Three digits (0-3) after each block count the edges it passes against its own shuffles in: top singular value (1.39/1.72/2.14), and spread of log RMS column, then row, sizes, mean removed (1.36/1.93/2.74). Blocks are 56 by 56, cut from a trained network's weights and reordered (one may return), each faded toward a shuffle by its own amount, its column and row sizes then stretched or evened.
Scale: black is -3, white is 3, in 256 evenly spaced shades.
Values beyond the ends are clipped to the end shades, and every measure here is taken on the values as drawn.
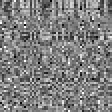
3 1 1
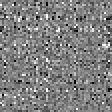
1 2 2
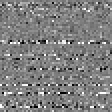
1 0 3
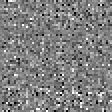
0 2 2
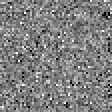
0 0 1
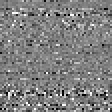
0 0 3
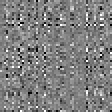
3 3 2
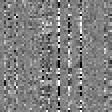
3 3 0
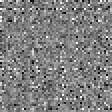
1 2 2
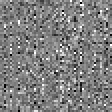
0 3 0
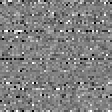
0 0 3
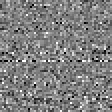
1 0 2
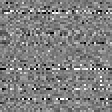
2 0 3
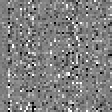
0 3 2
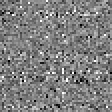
0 1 2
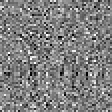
2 2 1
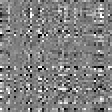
3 3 3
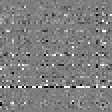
2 1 3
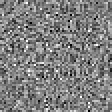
2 0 1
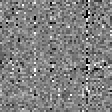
1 2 1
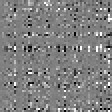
2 3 3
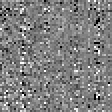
0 3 1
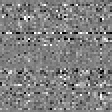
2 1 3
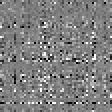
2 3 3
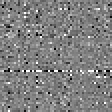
2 2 2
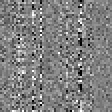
2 3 0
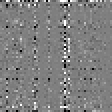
2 3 2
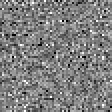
1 0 2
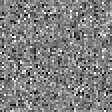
0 1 1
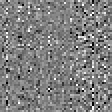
2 3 0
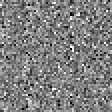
1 1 0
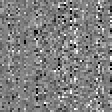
1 3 0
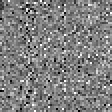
1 2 0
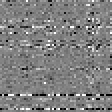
3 1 3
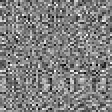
3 0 2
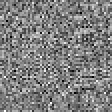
2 0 1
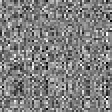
3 2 2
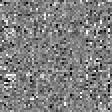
1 2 1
